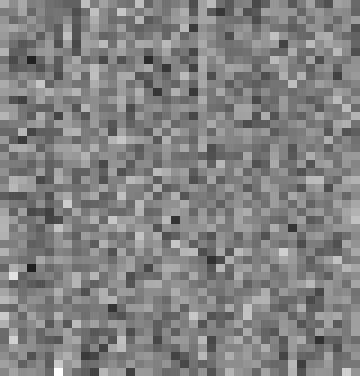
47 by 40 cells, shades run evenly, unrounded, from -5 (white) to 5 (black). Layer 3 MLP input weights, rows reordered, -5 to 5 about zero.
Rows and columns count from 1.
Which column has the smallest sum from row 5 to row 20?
23
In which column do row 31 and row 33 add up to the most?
24
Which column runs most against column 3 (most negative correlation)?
37
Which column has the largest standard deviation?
7
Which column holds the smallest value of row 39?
28
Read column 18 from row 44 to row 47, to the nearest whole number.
1 0 0 0
